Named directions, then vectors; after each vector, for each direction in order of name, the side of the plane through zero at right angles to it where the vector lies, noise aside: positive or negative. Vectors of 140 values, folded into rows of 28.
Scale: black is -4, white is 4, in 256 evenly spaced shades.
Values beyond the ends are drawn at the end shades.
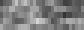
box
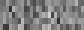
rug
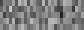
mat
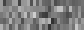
positive, negative, negative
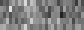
positive, positive, negative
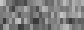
negative, negative, negative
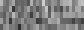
negative, positive, negative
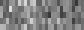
positive, positive, negative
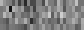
negative, negative, positive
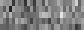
negative, negative, positive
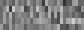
positive, negative, positive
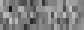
negative, negative, positive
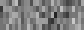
positive, negative, negative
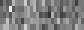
positive, positive, negative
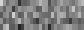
negative, negative, negative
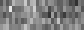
positive, positive, negative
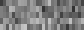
positive, positive, positive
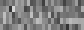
positive, negative, positive
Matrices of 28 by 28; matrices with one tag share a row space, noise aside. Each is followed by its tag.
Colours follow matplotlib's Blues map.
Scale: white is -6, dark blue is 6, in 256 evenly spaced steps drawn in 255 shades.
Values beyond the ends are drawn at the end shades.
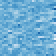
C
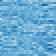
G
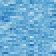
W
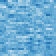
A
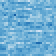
A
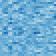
C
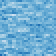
A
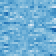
W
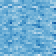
C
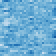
W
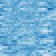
G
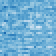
A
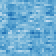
A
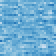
G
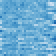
G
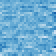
G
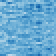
A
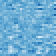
C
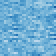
C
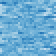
G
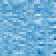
C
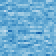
A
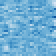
W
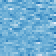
C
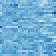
G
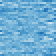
G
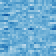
W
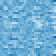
C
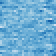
G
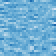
W
